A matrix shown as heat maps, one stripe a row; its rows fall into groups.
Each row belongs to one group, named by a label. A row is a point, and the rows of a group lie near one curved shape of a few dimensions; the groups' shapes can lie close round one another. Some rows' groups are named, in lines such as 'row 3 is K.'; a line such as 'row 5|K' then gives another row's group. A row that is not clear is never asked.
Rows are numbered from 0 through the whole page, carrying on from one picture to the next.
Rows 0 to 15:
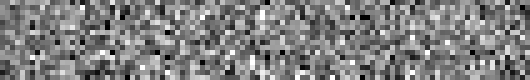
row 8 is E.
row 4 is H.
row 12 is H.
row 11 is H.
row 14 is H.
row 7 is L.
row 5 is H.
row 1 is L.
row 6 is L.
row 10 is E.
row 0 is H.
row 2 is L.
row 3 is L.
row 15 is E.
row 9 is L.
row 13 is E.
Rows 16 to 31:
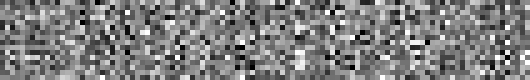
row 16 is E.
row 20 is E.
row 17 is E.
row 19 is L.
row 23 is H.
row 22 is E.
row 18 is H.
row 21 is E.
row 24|L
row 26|E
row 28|E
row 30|H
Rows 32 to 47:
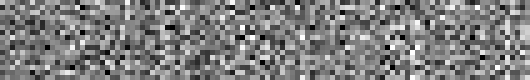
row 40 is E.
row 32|E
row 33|E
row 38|E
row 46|H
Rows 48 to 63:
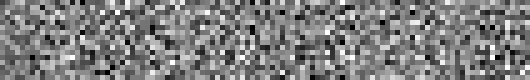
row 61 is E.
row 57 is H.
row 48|E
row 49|L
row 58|H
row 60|H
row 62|H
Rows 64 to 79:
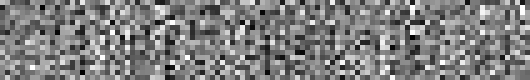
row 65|L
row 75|E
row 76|H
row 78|H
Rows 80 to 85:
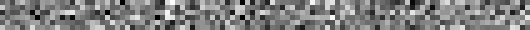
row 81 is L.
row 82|H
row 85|E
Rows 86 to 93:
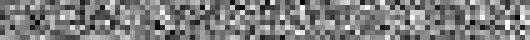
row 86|E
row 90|E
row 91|L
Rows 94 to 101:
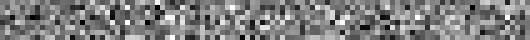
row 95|E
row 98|E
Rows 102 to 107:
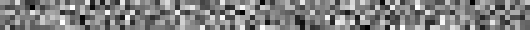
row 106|H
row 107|L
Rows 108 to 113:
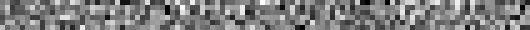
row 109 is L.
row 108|L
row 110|L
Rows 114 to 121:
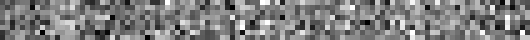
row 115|H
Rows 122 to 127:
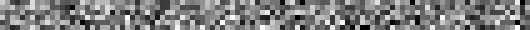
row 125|E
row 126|H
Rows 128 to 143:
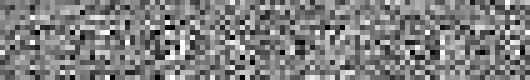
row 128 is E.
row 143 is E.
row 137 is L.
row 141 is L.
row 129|L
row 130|H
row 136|E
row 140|H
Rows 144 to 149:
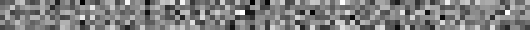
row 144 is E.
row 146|L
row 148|H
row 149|E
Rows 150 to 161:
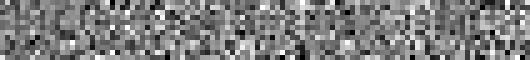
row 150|E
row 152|L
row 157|E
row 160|E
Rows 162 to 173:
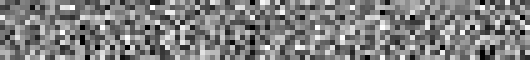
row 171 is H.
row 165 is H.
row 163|H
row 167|E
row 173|L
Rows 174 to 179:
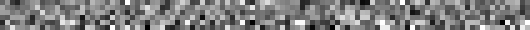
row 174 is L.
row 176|L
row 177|H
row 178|E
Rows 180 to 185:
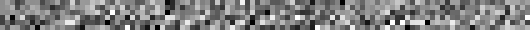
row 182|H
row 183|E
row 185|E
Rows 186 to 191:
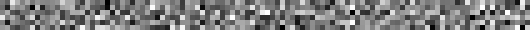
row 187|H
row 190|H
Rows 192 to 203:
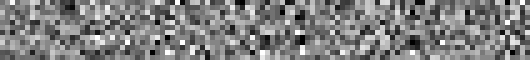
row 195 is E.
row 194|H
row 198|E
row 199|H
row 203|L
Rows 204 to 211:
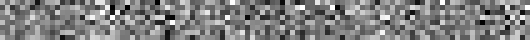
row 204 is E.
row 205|E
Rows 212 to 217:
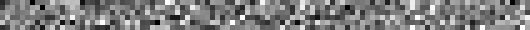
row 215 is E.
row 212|H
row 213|L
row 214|L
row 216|E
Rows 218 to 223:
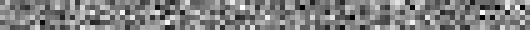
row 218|E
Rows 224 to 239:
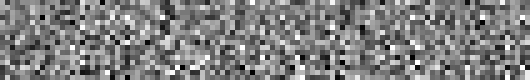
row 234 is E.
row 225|L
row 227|L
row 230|E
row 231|E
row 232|E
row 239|E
